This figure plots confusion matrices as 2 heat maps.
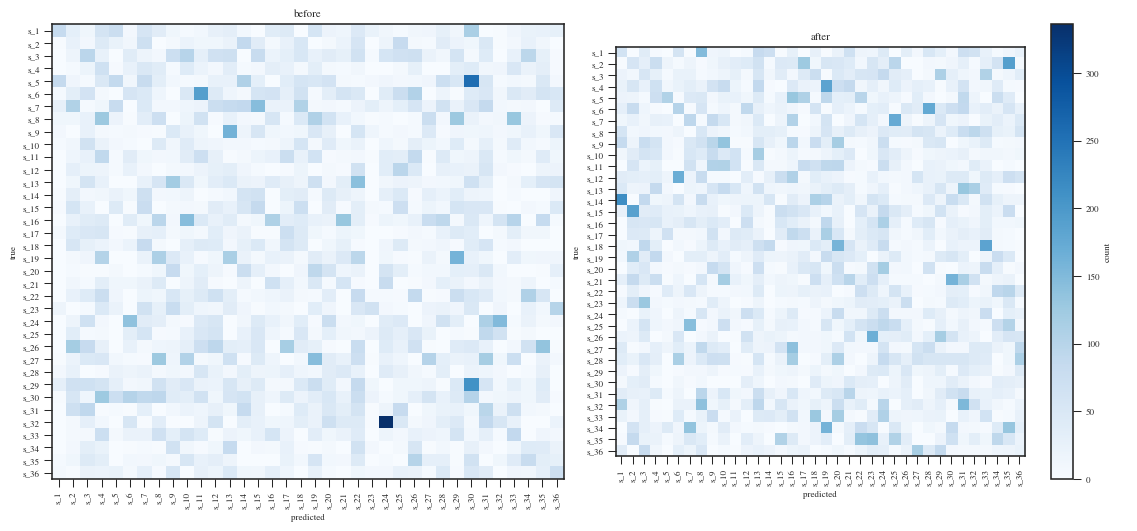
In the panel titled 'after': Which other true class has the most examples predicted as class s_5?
s_17
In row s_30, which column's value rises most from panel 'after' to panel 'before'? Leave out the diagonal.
s_4
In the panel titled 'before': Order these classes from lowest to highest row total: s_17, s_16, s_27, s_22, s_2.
s_17, s_2, s_22, s_27, s_16
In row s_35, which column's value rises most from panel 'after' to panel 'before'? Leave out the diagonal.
s_26
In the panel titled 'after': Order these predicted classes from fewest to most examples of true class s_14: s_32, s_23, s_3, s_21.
s_32, s_21, s_23, s_3
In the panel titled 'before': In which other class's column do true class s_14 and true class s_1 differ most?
s_30
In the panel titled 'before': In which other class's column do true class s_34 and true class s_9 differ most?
s_13
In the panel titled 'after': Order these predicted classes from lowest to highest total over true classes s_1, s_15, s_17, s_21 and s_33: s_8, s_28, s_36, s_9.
s_36, s_28, s_9, s_8
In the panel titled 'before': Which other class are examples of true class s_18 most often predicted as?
s_7
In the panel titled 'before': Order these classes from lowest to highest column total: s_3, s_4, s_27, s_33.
s_27, s_33, s_3, s_4
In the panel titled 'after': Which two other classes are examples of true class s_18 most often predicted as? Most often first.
s_33, s_20
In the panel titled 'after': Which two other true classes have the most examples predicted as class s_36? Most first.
s_28, s_27
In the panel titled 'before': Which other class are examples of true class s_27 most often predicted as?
s_19
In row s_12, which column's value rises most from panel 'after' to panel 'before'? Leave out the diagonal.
s_25
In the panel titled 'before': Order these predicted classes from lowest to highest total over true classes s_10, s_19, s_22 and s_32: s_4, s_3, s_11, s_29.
s_11, s_3, s_4, s_29
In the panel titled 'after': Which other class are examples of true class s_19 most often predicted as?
s_2
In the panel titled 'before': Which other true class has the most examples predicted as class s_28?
s_16
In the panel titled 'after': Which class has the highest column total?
s_24
